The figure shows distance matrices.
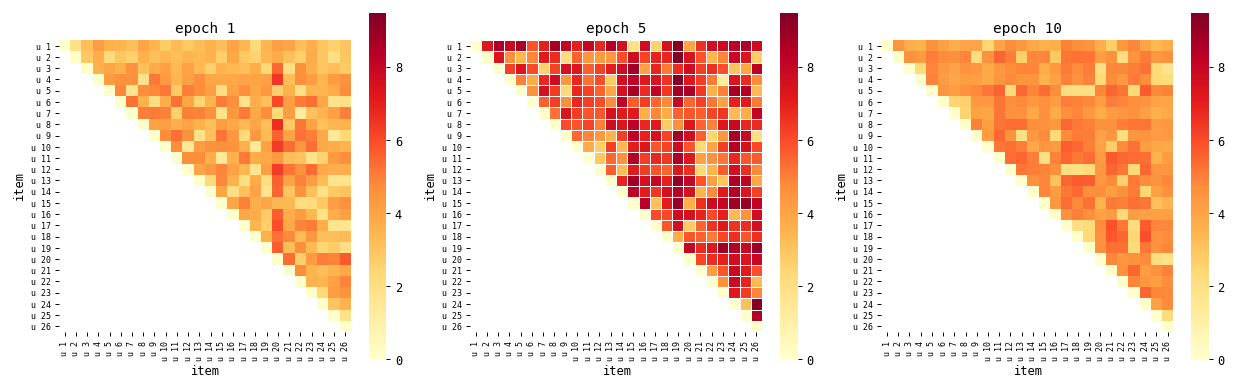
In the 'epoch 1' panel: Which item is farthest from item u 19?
u 20
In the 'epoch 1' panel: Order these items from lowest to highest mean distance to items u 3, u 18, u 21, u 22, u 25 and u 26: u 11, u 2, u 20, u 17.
u 2, u 17, u 11, u 20
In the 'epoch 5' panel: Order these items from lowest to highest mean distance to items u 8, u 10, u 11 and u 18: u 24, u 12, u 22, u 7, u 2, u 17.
u 12, u 22, u 7, u 2, u 17, u 24
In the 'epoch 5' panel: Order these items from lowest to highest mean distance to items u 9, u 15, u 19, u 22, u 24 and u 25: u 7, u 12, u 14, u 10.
u 7, u 12, u 10, u 14
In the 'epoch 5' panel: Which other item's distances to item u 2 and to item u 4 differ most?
u 23
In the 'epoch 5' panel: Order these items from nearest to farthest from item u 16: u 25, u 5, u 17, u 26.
u 25, u 17, u 5, u 26
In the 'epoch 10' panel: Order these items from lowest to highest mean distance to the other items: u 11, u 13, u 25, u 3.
u 25, u 3, u 13, u 11
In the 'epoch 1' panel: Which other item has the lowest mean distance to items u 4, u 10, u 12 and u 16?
u 18
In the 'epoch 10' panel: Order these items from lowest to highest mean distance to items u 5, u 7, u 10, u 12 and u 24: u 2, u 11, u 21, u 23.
u 23, u 21, u 2, u 11
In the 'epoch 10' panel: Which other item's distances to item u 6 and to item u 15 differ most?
u 11
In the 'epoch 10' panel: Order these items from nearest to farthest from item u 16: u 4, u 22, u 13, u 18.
u 22, u 13, u 4, u 18
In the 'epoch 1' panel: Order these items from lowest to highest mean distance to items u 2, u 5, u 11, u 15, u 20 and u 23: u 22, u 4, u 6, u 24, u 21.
u 22, u 24, u 21, u 4, u 6
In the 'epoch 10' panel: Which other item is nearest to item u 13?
u 9
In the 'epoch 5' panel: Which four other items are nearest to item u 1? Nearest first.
u 15, u 17, u 20, u 6
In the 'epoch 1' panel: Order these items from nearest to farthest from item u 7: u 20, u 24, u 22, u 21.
u 22, u 20, u 24, u 21
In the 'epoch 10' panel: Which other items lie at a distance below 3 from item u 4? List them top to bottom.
u 3, u 20, u 25, u 26
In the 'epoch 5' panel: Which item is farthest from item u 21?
u 24
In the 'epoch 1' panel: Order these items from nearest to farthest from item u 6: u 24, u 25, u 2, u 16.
u 25, u 2, u 24, u 16
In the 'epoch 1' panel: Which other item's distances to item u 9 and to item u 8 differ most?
u 4
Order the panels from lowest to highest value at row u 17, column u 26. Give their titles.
epoch 1, epoch 10, epoch 5
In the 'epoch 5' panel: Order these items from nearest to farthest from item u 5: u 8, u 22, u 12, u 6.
u 22, u 6, u 12, u 8
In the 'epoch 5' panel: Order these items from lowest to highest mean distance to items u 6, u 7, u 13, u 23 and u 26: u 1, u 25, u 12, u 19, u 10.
u 12, u 10, u 25, u 1, u 19
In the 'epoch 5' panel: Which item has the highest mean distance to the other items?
u 19
